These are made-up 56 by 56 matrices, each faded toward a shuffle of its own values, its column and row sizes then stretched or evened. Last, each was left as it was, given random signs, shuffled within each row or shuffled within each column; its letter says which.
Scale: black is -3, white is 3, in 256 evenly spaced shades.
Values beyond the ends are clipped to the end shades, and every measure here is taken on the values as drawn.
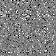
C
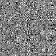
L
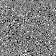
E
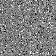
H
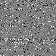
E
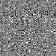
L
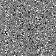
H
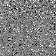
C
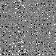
C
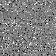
E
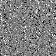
H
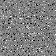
E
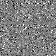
E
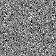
H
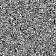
H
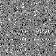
L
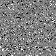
E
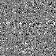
C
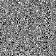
C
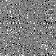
L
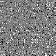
L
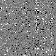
L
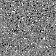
E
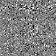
C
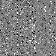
H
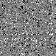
C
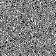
H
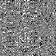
L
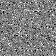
E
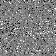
E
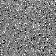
H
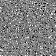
E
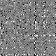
L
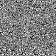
E
